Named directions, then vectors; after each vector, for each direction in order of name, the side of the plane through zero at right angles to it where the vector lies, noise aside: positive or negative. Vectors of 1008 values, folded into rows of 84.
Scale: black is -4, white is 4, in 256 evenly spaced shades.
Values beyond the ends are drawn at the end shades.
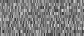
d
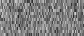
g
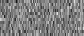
positive, negative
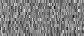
positive, positive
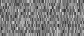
negative, negative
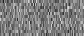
positive, negative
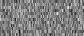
positive, negative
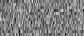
positive, negative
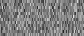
negative, negative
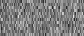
negative, negative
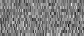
negative, negative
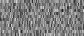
negative, positive
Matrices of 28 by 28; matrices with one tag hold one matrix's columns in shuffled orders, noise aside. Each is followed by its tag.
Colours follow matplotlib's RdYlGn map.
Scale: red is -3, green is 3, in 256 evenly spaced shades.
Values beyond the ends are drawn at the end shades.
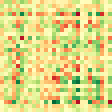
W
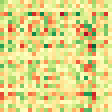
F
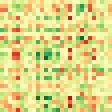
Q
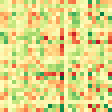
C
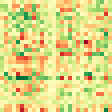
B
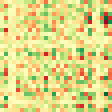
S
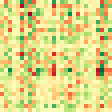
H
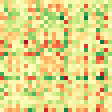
B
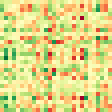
Q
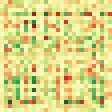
W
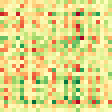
W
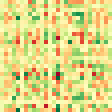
C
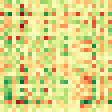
W
